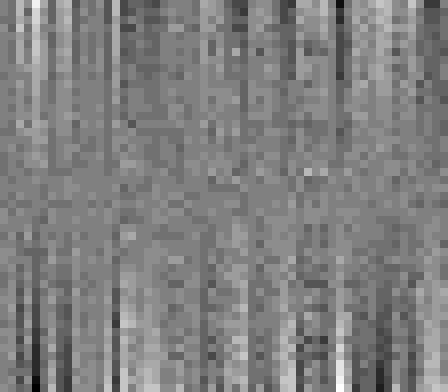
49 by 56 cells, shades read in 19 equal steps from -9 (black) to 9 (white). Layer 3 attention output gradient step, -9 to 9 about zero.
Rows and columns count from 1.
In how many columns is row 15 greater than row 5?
24
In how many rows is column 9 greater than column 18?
23
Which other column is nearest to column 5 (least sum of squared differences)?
48
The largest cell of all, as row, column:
49, 43
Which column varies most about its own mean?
5
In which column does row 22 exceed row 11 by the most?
39
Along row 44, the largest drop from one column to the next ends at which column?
38
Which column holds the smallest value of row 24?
16
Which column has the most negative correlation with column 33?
30
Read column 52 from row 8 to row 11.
2 2 1 1
